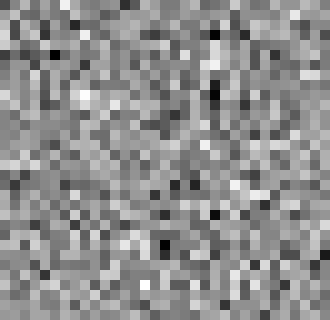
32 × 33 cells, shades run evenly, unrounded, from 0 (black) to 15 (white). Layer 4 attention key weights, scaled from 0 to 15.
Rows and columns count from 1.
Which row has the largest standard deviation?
4
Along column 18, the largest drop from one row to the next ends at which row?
19
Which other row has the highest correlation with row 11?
10
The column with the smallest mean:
22
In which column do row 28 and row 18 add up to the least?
5
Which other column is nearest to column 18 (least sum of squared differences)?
29
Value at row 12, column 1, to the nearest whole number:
8
